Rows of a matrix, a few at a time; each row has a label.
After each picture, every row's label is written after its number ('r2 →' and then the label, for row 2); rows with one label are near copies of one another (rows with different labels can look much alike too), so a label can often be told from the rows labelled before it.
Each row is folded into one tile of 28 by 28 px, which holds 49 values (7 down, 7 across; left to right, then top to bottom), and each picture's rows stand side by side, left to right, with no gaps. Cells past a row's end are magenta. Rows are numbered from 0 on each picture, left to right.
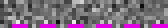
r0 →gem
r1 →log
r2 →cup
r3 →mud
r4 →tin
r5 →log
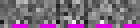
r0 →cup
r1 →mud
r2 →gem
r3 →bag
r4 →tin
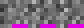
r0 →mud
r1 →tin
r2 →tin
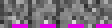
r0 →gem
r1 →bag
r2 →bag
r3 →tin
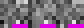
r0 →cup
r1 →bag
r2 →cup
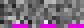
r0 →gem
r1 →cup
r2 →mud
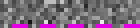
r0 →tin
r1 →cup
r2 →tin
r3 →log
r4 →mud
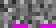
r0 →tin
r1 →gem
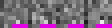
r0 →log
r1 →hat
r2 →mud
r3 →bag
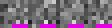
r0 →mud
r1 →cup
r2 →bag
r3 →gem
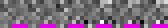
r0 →tin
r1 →tin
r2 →tin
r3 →cup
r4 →cup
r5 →cup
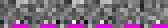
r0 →cup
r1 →mud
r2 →cup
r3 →cup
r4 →mud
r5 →log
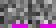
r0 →mud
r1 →gem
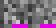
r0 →hat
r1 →mud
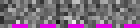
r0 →mud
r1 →tin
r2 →gem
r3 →gem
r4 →tin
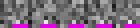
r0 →gem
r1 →bag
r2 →cup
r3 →gem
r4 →log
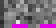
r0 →bag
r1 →mud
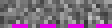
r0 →mud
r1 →tin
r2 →hat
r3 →hat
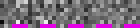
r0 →cup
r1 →gem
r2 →tin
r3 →mud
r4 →tin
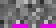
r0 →cup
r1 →tin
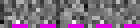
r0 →gem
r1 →tin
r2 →bag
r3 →log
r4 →tin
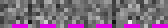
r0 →mud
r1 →gem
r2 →tin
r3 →hat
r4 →bag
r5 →tin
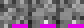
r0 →tin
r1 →bag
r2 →bag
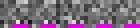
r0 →cup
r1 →cup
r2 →gem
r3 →mud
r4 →mud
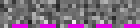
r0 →tin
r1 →hat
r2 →log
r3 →gem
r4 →mud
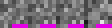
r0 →tin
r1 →mud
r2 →mud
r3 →bag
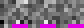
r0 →cup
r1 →cup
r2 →mud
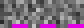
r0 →gem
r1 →tin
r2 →hat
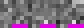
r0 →tin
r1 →log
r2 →cup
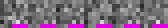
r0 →gem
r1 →mud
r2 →mud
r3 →bag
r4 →mud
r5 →log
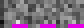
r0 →bag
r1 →mud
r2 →hat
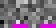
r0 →cup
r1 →tin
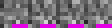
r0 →log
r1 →gem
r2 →gem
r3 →gem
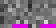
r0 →mud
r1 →log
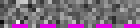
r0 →cup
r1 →tin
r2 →hat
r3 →tin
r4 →mud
